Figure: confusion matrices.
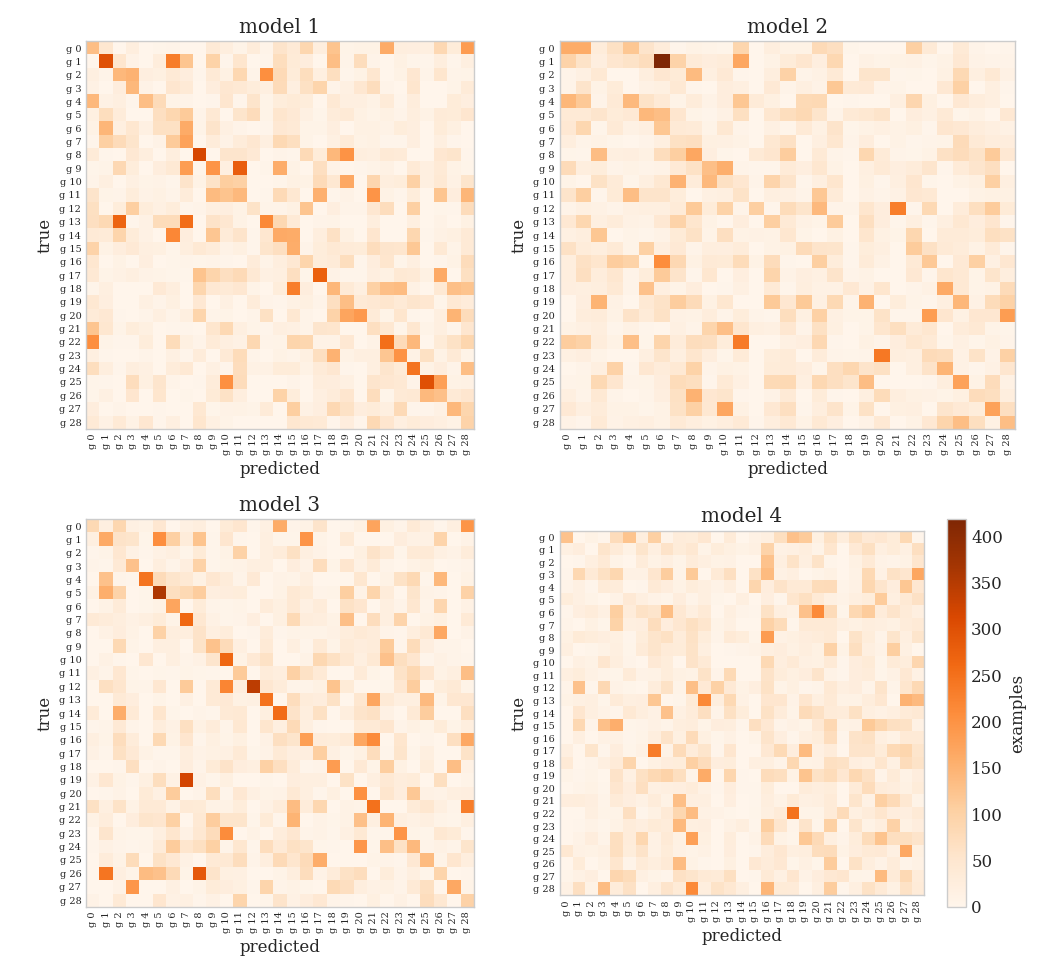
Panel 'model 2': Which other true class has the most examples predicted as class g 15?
g 19
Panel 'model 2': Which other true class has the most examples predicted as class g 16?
g 12
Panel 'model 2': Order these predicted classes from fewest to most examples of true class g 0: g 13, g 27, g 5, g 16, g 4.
g 27, g 13, g 5, g 16, g 4
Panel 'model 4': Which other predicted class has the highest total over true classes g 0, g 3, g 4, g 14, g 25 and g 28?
g 27
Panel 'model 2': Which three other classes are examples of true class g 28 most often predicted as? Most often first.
g 25, g 24, g 26
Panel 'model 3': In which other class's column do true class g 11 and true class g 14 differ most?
g 2
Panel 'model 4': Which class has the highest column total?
g 16
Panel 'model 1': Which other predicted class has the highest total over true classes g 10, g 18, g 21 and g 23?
g 22
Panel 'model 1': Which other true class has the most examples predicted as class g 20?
g 1
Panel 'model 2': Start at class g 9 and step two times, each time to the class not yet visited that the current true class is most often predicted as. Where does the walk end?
g 7
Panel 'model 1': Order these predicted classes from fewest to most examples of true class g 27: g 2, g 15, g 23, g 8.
g 2, g 8, g 23, g 15
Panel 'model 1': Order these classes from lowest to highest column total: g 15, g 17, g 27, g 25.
g 25, g 27, g 17, g 15
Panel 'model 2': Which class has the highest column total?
g 6
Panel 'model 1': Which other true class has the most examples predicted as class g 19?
g 8
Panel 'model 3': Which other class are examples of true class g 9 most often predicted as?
g 22
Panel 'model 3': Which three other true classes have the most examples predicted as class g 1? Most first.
g 26, g 5, g 4
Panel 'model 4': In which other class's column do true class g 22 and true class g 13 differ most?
g 18
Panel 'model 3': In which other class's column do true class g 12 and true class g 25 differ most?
g 10
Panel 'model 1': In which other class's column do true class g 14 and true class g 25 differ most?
g 6
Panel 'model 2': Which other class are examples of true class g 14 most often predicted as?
g 2
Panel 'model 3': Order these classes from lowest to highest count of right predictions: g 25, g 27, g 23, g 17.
g 17, g 25, g 27, g 23
